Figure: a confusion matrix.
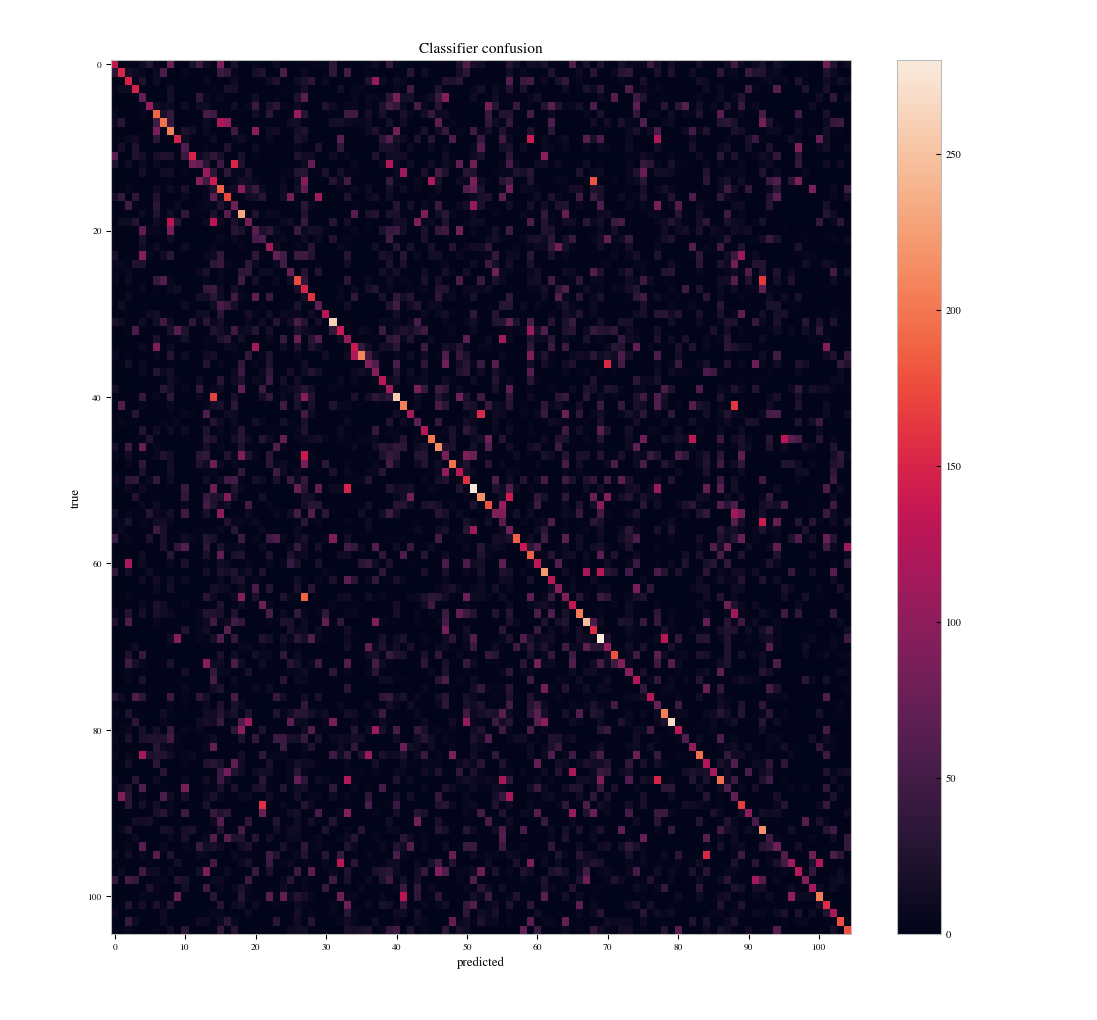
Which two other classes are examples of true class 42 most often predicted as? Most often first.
52, 64
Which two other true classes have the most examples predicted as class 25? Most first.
16, 79
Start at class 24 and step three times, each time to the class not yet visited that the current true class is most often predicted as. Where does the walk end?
51
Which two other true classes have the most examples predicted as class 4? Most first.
83, 23
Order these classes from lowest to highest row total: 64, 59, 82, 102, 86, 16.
102, 82, 59, 64, 16, 86
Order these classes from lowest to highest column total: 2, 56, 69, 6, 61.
2, 6, 61, 56, 69
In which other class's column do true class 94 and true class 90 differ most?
65
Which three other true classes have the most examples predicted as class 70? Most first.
36, 52, 21
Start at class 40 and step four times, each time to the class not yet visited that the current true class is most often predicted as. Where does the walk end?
27
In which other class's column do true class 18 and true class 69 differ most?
78
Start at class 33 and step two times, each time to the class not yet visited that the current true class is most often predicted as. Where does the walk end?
92
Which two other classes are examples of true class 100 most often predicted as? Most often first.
41, 96
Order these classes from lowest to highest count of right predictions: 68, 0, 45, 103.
0, 68, 103, 45
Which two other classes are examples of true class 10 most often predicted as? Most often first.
97, 52
